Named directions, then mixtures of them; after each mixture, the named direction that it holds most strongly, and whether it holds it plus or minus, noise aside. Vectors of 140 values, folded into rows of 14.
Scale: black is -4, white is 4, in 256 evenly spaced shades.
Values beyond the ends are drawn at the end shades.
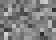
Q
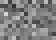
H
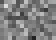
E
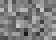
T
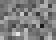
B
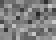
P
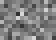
E, minus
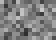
E, minus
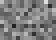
P, minus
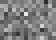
B, minus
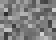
Q, minus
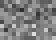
P, plus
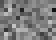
Q, plus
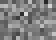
H, minus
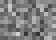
T, plus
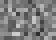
T, plus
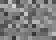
H, minus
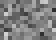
Q, plus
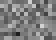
B, minus
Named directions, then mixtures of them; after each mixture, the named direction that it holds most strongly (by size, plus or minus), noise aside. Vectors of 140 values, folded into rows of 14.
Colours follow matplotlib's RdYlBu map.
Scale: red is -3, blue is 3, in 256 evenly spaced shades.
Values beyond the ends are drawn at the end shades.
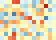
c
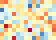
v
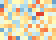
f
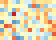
v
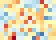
c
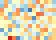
f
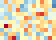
f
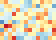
v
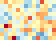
v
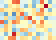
c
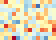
v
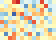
c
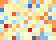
v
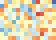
f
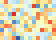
f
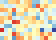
v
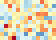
v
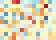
c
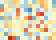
f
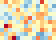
v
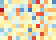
f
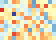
v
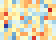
c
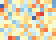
f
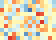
f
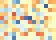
c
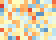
f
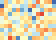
f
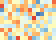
f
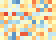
c
